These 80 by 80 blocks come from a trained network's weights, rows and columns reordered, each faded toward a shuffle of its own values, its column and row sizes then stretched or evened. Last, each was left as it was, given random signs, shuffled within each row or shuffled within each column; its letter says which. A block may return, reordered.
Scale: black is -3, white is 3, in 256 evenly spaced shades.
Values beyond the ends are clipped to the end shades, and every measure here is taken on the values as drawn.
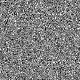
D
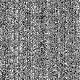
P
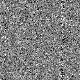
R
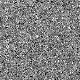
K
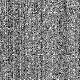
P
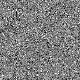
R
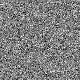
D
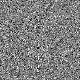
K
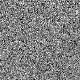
K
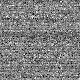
D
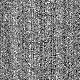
R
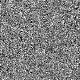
R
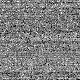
D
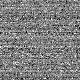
D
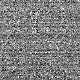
P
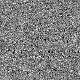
D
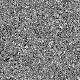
R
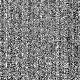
P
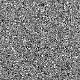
K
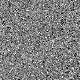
R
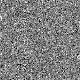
R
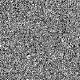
K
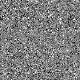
K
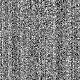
P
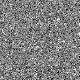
K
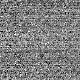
P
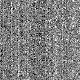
P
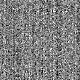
P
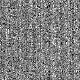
P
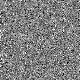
R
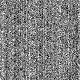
R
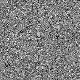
R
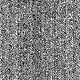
R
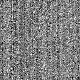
R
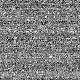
D
